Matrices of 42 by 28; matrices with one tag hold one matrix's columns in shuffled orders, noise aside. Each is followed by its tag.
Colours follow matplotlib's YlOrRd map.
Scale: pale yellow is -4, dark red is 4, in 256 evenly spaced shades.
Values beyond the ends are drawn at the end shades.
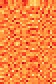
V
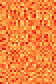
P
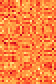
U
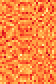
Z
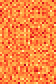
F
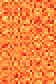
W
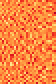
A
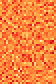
A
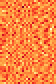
F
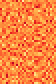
W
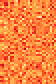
U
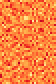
W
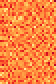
W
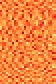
P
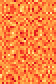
Z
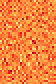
A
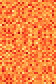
F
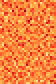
W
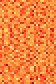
F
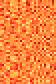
U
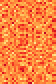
F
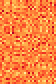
U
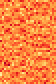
W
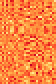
U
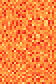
P
